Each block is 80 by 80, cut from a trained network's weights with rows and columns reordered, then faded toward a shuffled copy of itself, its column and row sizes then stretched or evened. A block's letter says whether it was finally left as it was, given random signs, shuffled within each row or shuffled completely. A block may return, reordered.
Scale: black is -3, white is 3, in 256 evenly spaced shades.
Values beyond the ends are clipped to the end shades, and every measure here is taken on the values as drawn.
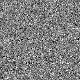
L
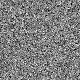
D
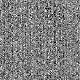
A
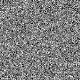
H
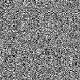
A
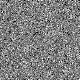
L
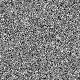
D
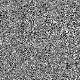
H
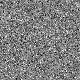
D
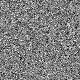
D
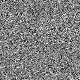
L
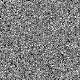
H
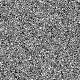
D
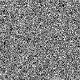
H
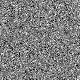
L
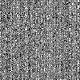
A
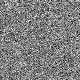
D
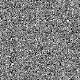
H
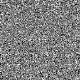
H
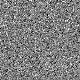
L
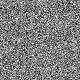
D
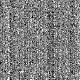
A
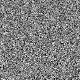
L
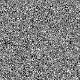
H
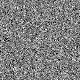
L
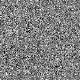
H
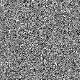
H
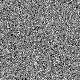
D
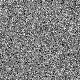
D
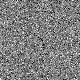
D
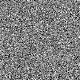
L
